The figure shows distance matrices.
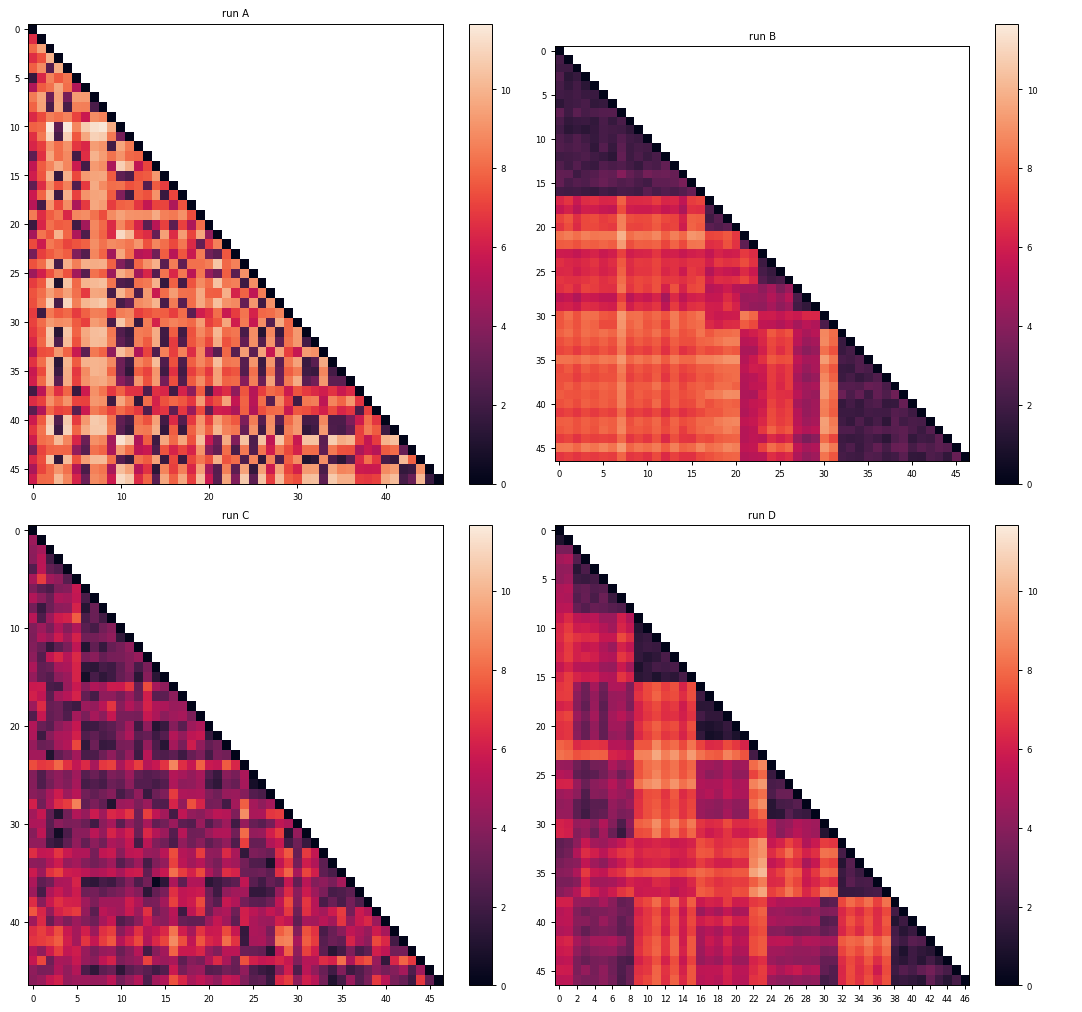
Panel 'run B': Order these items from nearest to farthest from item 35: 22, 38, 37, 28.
37, 38, 28, 22
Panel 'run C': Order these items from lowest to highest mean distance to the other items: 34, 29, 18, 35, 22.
34, 22, 18, 35, 29
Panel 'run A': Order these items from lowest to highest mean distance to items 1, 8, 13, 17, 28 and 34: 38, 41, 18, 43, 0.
41, 0, 18, 43, 38
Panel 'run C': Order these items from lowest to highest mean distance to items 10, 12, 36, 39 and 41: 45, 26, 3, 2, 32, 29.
45, 26, 2, 32, 3, 29
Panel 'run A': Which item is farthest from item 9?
10
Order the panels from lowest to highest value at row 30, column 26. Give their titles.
run C, run D, run B, run A
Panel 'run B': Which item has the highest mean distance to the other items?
30
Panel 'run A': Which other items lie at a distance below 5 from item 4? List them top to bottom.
2, 7, 8
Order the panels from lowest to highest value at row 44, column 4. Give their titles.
run D, run C, run B, run A
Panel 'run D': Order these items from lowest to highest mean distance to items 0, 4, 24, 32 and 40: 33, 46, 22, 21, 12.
46, 33, 21, 12, 22
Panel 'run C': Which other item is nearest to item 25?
26
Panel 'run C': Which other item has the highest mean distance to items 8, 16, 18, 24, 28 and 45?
42
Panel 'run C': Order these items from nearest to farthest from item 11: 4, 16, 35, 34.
34, 4, 35, 16
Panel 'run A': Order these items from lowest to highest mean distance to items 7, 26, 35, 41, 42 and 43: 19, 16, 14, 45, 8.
45, 14, 16, 8, 19
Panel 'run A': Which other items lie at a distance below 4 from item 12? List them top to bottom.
9, 27, 30, 38
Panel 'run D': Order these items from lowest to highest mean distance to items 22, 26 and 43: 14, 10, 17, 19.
17, 19, 14, 10
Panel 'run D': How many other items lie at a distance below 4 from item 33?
7
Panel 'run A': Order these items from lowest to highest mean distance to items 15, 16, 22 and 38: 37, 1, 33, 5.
37, 5, 1, 33
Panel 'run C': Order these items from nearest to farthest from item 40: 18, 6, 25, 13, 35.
18, 6, 25, 13, 35
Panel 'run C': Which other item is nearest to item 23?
2
